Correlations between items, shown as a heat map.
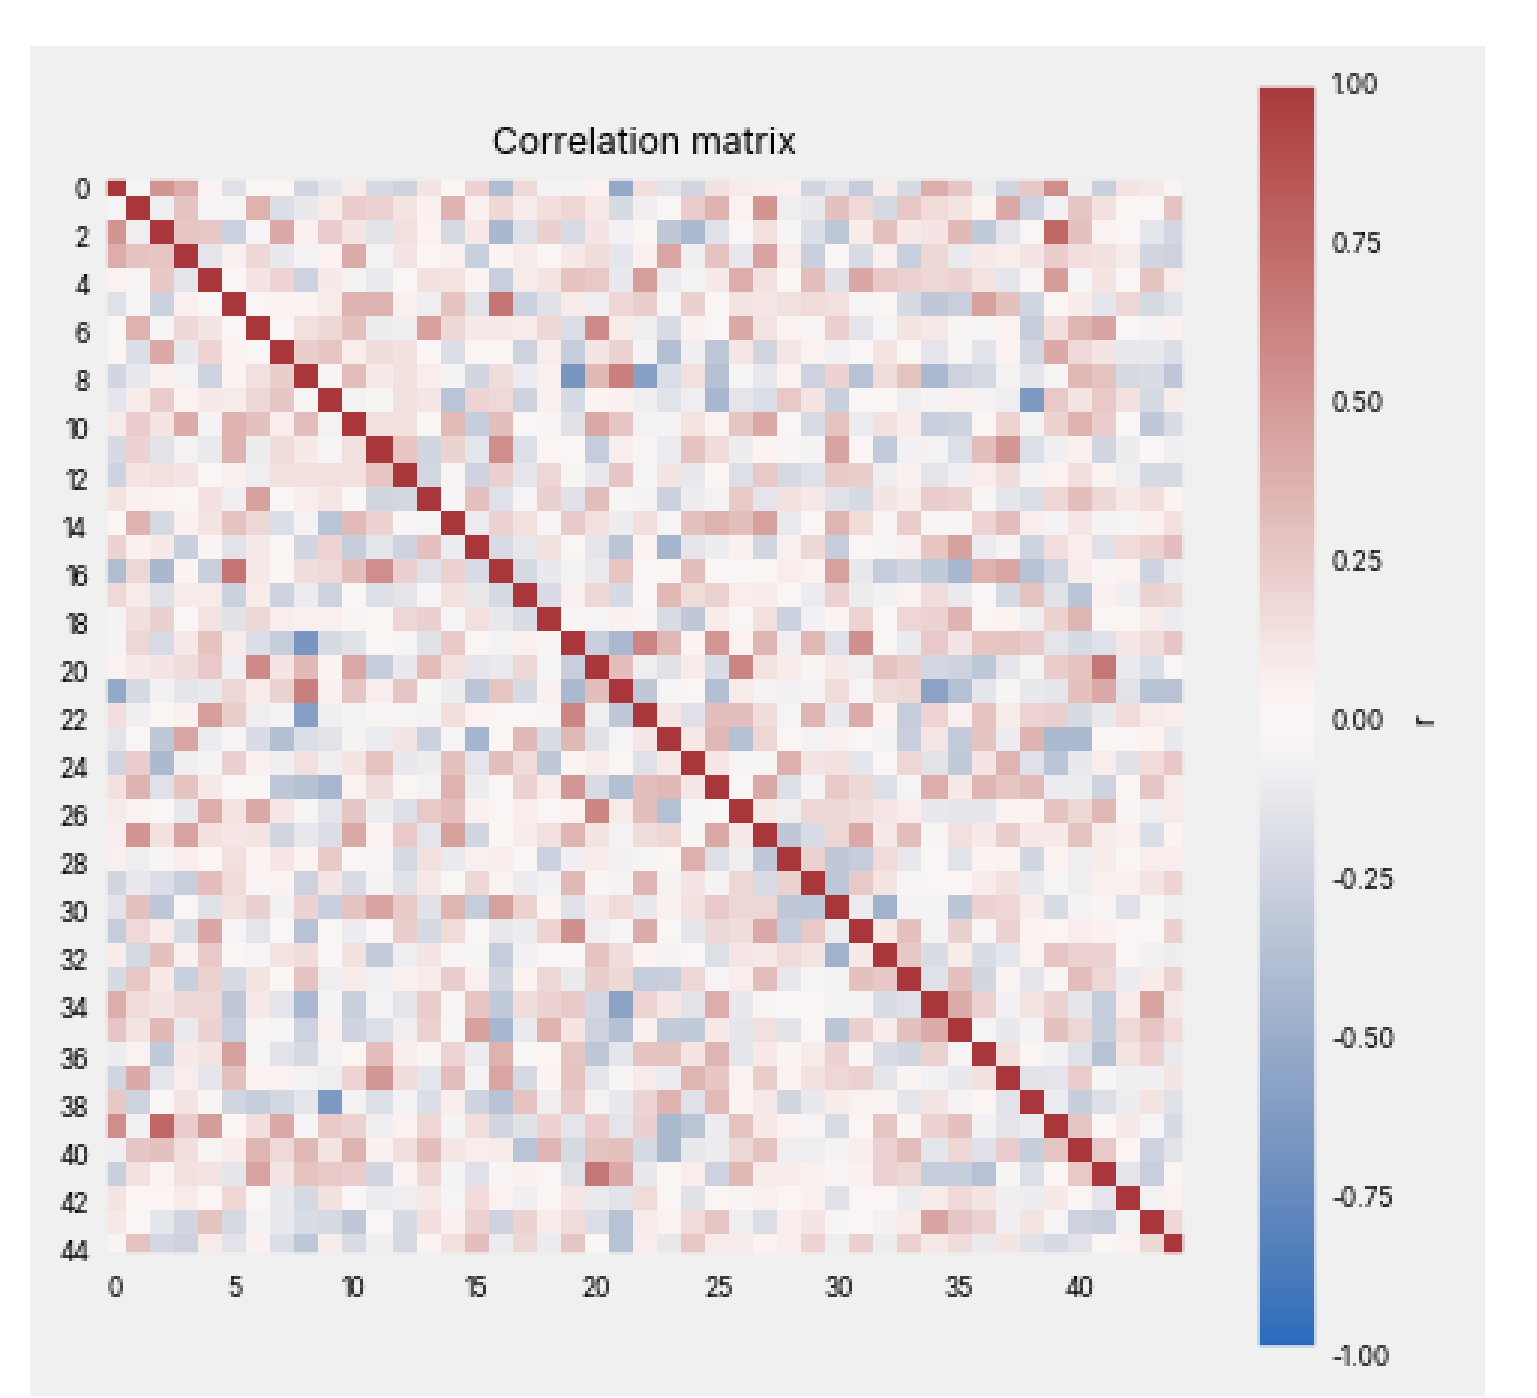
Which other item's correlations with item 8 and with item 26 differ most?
22
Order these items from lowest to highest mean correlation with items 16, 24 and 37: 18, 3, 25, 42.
18, 42, 3, 25
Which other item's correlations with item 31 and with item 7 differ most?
19
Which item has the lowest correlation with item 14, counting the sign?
9
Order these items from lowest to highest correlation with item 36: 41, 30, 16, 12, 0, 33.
41, 33, 0, 12, 30, 16
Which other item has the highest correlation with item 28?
24
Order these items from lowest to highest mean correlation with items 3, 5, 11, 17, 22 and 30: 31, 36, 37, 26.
31, 26, 37, 36
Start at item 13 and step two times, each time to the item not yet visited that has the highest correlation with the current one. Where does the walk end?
20
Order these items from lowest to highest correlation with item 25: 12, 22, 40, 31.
40, 12, 31, 22
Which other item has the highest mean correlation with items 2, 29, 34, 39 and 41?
4
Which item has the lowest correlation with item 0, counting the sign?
21
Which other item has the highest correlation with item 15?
35
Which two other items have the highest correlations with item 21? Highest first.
8, 41
